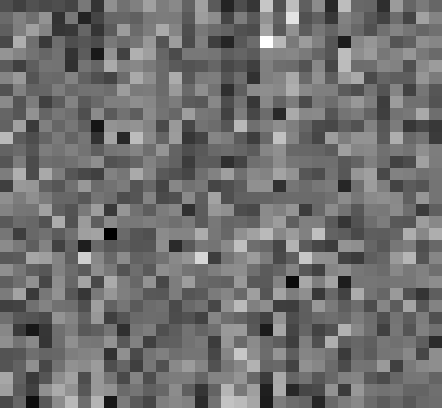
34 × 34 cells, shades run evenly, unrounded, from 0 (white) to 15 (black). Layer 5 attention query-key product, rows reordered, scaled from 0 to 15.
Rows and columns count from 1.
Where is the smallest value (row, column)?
4, 21
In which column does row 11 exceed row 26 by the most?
8
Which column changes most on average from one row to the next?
27
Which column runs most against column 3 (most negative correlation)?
22
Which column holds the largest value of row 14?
18
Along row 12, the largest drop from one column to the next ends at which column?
11
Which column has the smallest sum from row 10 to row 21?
23
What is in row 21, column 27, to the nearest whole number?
6
